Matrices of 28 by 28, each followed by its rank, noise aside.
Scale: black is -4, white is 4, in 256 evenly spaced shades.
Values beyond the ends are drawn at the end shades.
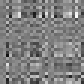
two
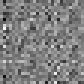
six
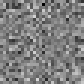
six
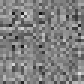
four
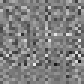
four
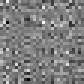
four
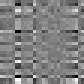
one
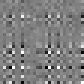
one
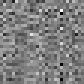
four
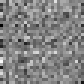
six
